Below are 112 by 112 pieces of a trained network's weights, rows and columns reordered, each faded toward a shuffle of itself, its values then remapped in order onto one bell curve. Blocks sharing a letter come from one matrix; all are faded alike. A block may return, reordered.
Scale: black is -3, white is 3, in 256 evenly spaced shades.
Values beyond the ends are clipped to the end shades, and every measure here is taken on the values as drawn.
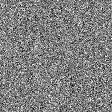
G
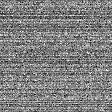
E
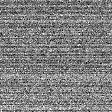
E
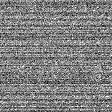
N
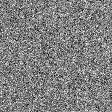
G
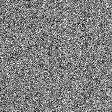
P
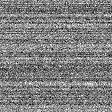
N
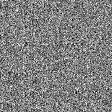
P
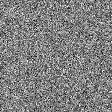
G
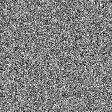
P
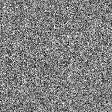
P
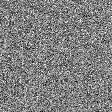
G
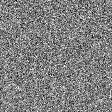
G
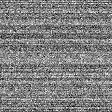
N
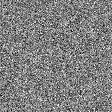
G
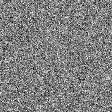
G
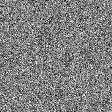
G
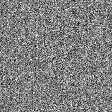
P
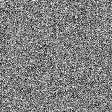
G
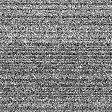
E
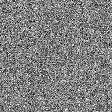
G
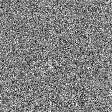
P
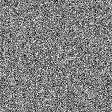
G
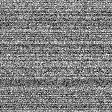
N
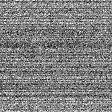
N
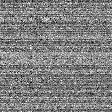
E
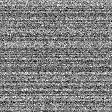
N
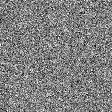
G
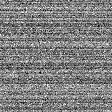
N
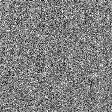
P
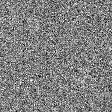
P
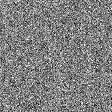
P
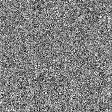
P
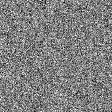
P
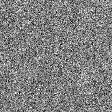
P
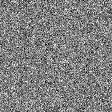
P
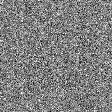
P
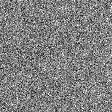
P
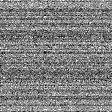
N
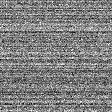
N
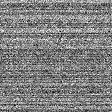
N
